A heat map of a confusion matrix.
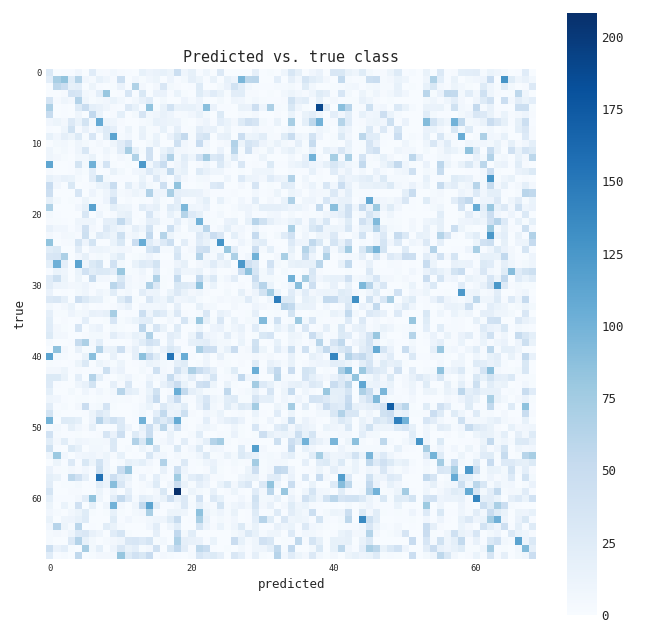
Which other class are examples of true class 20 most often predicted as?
19
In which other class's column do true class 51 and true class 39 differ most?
46
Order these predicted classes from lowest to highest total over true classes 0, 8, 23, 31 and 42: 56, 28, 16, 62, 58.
28, 56, 16, 58, 62
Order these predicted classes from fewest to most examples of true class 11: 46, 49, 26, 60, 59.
49, 60, 46, 26, 59
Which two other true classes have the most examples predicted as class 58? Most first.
31, 9
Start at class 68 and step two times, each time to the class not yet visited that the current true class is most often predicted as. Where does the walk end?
26
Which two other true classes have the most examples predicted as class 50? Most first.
49, 59
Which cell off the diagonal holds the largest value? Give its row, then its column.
59, 18
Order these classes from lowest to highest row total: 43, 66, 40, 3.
3, 43, 66, 40
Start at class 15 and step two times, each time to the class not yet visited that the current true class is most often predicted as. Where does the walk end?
21
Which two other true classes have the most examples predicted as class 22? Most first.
5, 12
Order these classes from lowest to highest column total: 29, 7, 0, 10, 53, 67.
7, 10, 53, 67, 0, 29
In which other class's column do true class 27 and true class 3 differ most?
1
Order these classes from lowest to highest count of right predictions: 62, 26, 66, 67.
62, 26, 67, 66
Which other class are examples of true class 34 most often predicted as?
9
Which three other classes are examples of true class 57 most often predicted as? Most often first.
7, 41, 18
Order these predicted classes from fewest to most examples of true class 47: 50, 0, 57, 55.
57, 0, 55, 50
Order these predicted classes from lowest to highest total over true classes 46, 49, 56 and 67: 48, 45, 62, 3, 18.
3, 48, 45, 62, 18
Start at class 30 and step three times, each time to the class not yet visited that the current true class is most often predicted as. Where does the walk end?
29
